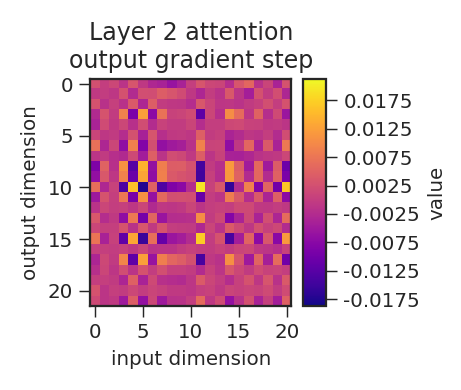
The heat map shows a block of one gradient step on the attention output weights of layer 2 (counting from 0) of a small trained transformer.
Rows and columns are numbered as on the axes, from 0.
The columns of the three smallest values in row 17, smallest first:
11, 4, 20
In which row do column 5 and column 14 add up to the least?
10
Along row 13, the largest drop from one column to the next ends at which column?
5
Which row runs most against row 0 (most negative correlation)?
1
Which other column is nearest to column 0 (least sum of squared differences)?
18
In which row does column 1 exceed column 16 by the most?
8
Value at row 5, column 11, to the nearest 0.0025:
0.005
